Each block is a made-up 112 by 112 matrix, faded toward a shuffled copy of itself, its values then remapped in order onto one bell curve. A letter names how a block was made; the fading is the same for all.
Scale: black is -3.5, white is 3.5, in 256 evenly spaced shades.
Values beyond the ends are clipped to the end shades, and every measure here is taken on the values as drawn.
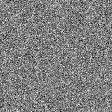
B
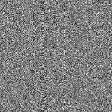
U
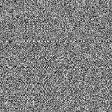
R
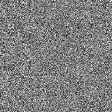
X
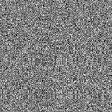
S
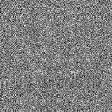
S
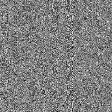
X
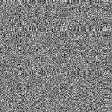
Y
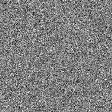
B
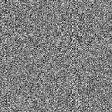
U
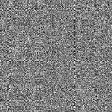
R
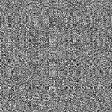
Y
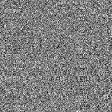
U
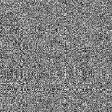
R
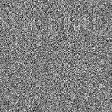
U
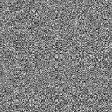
Y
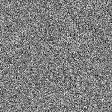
B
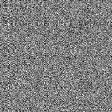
U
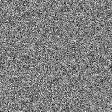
B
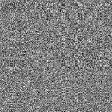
U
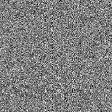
X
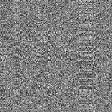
Y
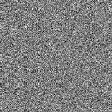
U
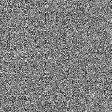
X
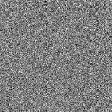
U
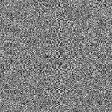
Y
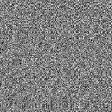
Y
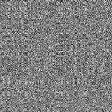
Y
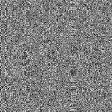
R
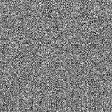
U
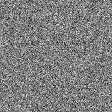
B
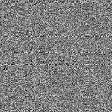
R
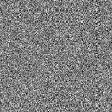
U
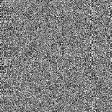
X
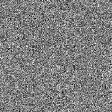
X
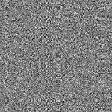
S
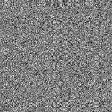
S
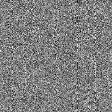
X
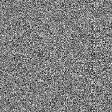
X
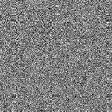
U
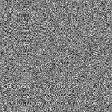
Y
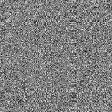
S
